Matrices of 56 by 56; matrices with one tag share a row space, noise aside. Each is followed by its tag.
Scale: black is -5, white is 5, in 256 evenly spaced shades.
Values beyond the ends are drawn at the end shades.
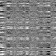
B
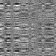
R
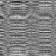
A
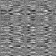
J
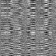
J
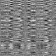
J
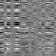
R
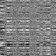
B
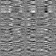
J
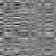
R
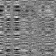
R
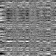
B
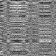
A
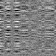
R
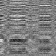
A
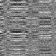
A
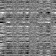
B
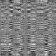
J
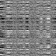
B
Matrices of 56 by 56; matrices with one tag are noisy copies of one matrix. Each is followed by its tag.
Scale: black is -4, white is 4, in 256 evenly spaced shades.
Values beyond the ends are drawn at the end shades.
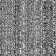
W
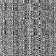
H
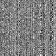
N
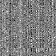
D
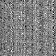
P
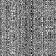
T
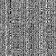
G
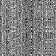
T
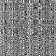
H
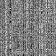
G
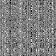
D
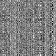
N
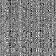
D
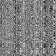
W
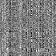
D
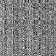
H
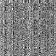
H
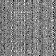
P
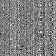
N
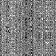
T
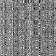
H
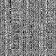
G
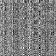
H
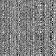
N
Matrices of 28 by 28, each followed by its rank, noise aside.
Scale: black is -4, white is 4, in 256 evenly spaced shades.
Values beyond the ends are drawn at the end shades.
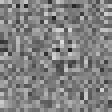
six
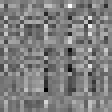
two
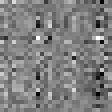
three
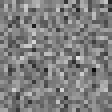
eight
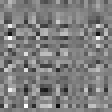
two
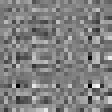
two
